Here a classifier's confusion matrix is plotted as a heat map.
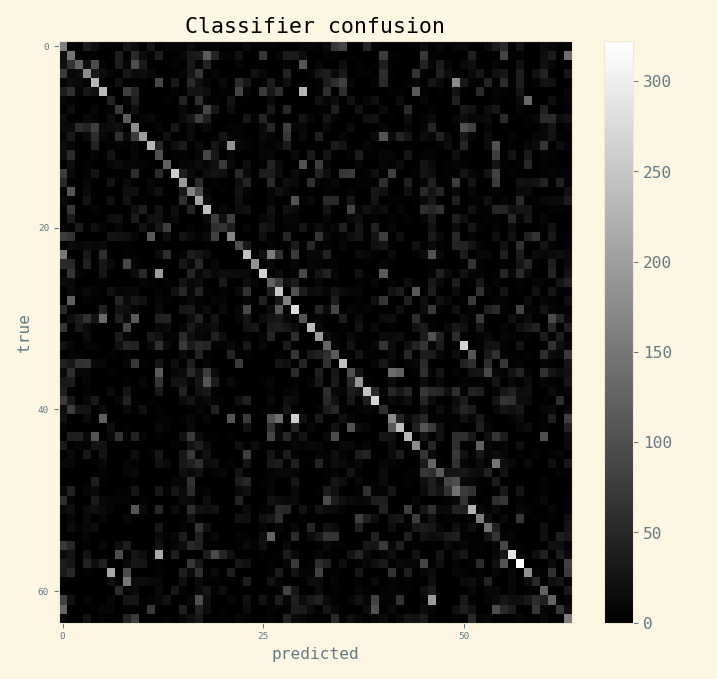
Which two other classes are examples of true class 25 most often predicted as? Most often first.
12, 40
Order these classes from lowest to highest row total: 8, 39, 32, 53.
53, 8, 32, 39
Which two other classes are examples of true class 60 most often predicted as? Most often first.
28, 7
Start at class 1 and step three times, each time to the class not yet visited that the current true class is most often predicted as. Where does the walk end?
50
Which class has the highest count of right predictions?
57
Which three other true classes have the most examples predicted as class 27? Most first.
41, 29, 26
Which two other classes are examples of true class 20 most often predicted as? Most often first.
13, 19
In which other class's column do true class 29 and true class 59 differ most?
8
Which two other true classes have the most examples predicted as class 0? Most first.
23, 62
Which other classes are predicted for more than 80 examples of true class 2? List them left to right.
4, 9, 30
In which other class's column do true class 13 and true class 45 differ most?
30
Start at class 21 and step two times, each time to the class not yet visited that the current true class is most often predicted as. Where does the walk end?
54
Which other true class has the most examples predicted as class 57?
29
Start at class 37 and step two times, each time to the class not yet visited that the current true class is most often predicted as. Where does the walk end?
36
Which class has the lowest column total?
24
